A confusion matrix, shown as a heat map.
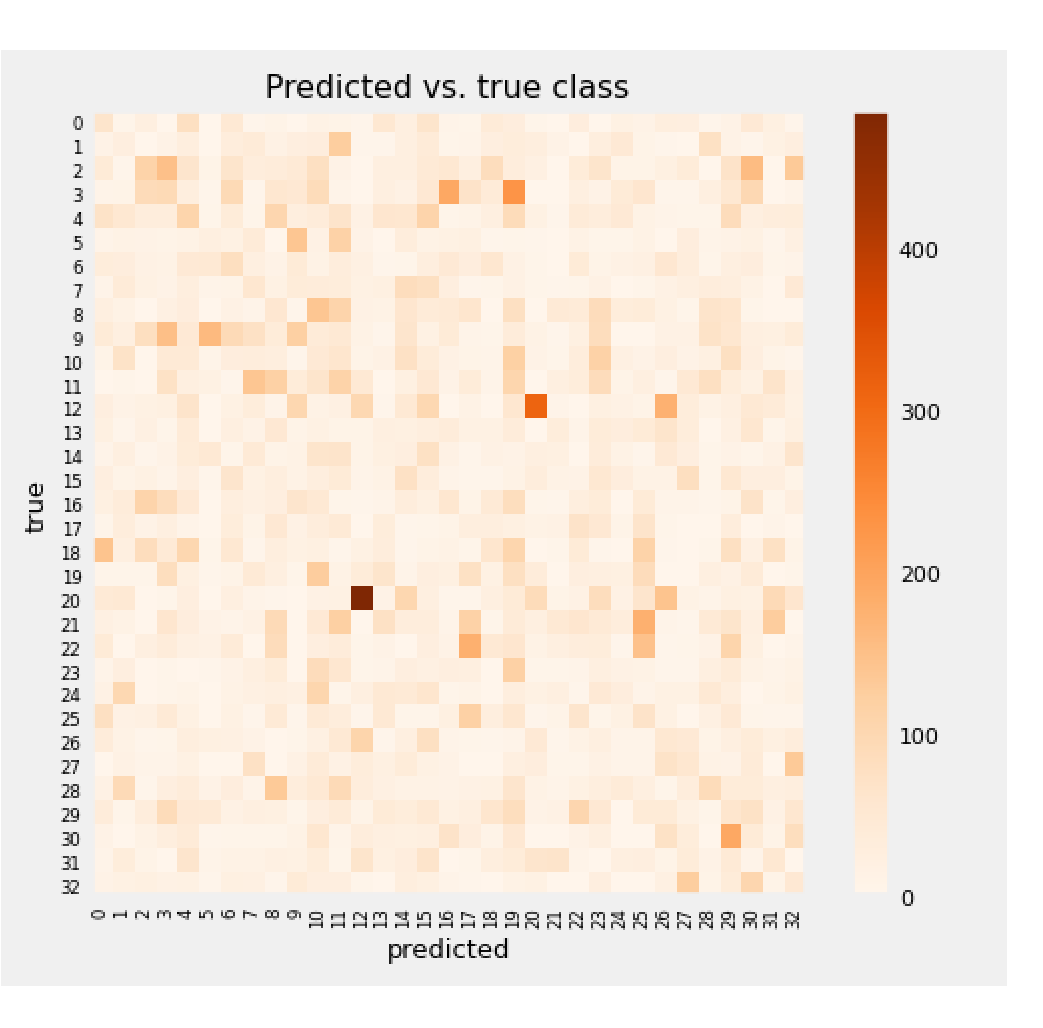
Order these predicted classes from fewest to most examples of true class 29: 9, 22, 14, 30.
9, 14, 30, 22
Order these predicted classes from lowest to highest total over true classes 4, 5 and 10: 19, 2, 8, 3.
2, 3, 8, 19
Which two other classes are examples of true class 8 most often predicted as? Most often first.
10, 11
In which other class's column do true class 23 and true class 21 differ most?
25
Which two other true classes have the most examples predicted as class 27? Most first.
32, 15
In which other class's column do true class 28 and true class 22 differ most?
17
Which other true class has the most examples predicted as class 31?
21
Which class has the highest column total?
19
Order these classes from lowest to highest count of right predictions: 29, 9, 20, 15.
15, 29, 20, 9
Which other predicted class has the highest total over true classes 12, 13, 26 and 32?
20
